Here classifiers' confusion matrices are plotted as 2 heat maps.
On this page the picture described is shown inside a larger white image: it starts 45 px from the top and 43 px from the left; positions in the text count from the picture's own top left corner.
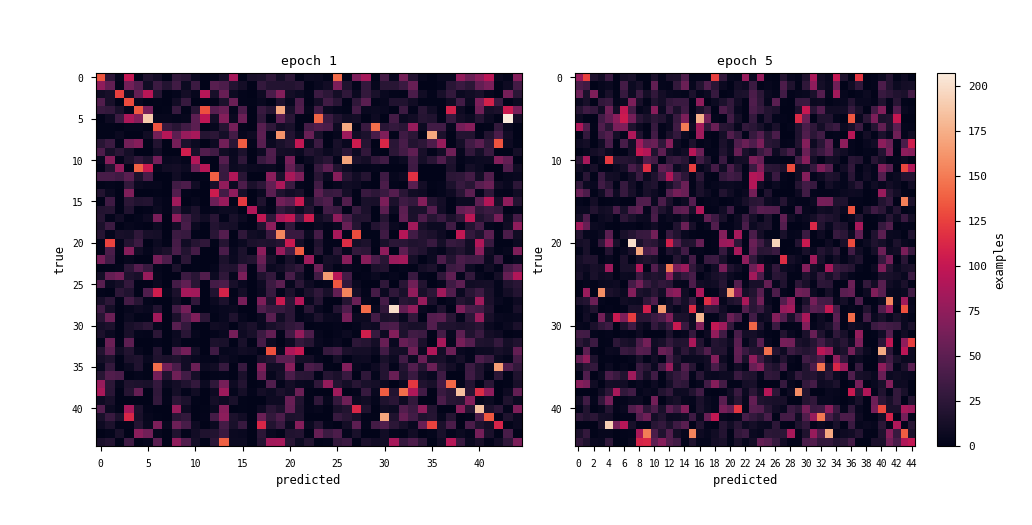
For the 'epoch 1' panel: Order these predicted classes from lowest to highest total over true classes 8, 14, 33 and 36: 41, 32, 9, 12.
41, 32, 9, 12
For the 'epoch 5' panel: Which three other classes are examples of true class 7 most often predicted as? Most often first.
36, 16, 42
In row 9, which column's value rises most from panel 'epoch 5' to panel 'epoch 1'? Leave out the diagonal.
37
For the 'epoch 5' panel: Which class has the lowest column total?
38
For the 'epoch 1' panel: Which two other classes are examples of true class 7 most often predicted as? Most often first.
35, 19
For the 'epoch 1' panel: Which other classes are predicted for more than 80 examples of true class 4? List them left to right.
11, 19, 37, 43
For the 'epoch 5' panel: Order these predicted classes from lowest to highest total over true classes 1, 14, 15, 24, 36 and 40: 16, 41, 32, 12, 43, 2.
2, 16, 41, 32, 12, 43
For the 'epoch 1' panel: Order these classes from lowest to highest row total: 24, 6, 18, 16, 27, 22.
18, 16, 27, 22, 24, 6
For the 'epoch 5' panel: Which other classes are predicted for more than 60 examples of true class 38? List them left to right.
5, 25, 29, 36
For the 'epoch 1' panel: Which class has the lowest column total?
16
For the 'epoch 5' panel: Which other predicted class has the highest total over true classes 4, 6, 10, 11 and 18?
14
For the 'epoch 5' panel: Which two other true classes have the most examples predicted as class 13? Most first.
30, 26
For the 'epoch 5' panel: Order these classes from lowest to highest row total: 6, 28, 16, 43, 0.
16, 0, 6, 28, 43
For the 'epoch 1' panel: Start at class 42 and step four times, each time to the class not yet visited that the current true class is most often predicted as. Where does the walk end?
13
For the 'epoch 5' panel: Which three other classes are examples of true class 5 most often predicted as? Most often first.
16, 36, 29
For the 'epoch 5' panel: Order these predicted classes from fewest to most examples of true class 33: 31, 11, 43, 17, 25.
31, 17, 11, 43, 25
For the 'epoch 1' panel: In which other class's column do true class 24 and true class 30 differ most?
25
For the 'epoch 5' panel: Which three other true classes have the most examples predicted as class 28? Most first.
11, 43, 27
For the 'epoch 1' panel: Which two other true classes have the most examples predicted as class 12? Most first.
14, 15
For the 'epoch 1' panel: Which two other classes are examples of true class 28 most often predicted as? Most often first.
31, 33
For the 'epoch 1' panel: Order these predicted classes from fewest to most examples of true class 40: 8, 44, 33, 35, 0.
35, 33, 0, 44, 8
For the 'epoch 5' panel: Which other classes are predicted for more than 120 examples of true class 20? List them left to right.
7, 26, 36
